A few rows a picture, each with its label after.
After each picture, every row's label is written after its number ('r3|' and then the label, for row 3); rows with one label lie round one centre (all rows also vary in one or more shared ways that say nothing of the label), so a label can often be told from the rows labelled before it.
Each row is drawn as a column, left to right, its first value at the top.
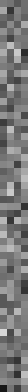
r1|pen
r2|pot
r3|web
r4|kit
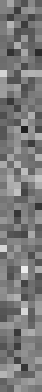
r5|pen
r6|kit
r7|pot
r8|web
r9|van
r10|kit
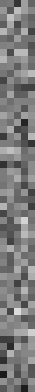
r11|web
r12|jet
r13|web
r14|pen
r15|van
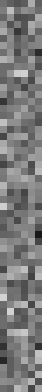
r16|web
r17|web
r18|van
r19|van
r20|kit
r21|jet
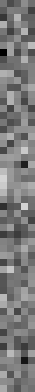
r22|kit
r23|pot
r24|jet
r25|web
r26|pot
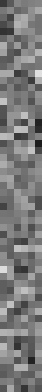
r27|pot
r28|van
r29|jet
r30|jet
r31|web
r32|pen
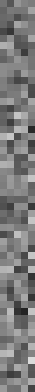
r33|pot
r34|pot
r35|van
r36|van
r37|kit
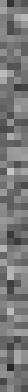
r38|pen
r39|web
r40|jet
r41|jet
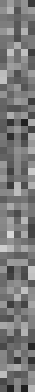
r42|pen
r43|pen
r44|pot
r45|pen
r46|web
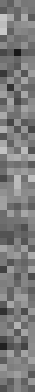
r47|jet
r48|jet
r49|kit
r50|jet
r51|kit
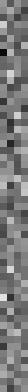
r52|kit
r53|pen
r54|van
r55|pot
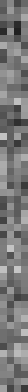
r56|pot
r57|pen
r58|pot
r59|jet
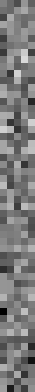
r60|van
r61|jet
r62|pen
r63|web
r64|web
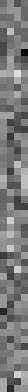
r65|van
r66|pen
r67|pen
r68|kit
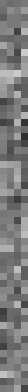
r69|pen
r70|pen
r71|van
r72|pen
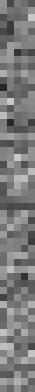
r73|van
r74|pot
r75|kit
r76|kit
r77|jet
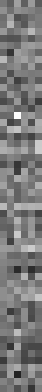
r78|web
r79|jet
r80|van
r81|web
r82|pen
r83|web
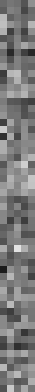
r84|jet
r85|van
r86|pen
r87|pot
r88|kit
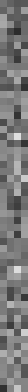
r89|jet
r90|van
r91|pot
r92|van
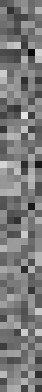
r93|pen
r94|pot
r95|pot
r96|van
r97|kit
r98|web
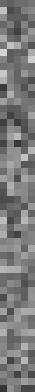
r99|pen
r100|pot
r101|pot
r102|kit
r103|web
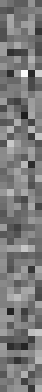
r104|pot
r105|jet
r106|web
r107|pen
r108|jet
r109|van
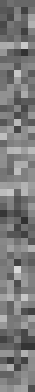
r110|pot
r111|pot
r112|web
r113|pot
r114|jet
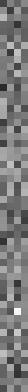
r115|jet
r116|pot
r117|web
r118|pot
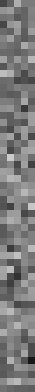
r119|web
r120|kit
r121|kit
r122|pot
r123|web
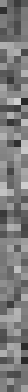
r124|pot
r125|pot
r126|pot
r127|web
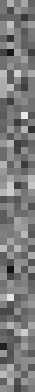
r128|pen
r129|kit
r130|pen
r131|van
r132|kit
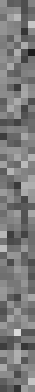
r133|pen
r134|jet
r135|jet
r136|pot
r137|kit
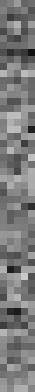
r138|van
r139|van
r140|van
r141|van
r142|kit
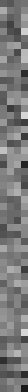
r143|web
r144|pot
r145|pot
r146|jet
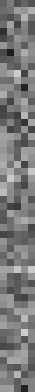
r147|pot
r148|kit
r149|pen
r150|jet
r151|web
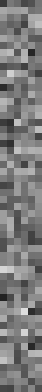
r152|jet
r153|pen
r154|web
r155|web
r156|jet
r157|jet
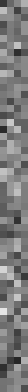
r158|web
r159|web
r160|pot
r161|kit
